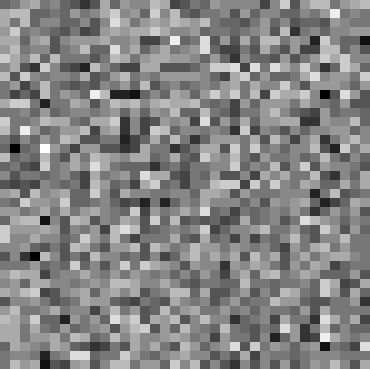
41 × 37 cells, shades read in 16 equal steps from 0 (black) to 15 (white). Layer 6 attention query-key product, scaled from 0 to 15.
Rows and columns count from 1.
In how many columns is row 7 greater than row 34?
21
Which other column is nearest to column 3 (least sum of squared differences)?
25
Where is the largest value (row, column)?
17, 5
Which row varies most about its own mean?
11
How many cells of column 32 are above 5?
28
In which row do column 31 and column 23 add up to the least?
6
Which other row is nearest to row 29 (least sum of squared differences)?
19
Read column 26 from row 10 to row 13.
10 11 6 7
